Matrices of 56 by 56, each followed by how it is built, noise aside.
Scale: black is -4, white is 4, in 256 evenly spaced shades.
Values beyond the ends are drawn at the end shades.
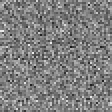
repeating columns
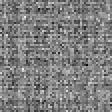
blocks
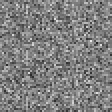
repeating rows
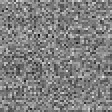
blocks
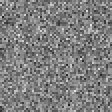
repeating columns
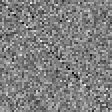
diagonal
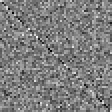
diagonal
